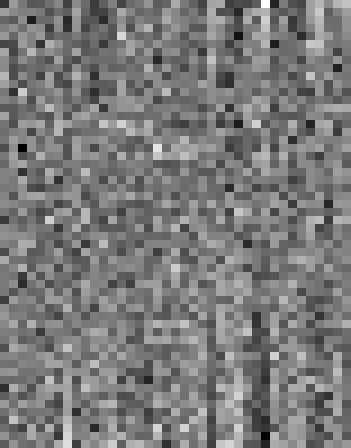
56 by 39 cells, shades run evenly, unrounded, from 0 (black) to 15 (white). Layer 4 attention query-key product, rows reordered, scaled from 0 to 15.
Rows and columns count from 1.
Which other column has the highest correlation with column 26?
31
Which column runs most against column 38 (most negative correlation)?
17
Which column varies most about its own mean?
30
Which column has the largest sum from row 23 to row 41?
27
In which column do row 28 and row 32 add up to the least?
1
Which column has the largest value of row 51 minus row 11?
26
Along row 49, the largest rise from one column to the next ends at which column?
2
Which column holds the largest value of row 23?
3
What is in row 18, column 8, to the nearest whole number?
6
